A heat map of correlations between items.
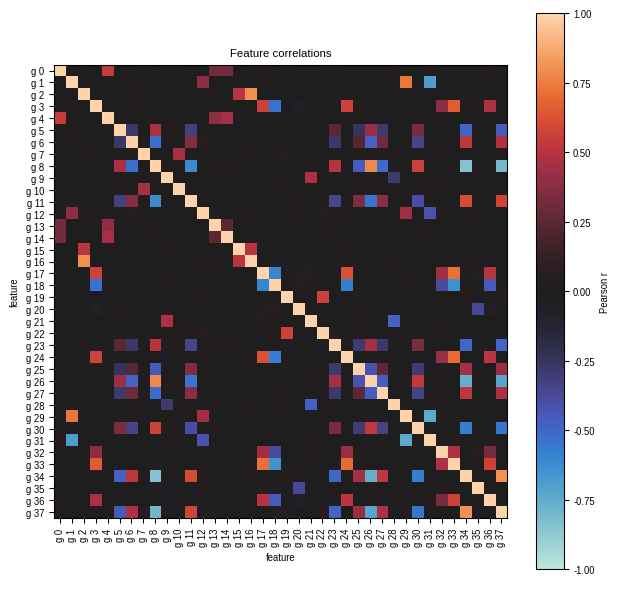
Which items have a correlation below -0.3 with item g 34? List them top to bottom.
g 5, g 8, g 23, g 26, g 30
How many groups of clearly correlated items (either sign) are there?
9
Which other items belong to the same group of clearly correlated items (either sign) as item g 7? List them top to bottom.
g 10
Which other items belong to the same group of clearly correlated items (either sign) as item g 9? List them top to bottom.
g 21, g 28
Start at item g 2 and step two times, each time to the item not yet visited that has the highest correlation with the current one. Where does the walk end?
g 15
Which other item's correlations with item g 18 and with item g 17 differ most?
g 33
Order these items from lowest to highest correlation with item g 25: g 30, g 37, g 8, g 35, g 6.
g 8, g 30, g 35, g 6, g 37
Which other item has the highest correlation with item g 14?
g 4
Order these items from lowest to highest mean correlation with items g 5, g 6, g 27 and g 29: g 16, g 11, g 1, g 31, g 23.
g 31, g 23, g 16, g 11, g 1
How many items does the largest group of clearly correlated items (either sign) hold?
11
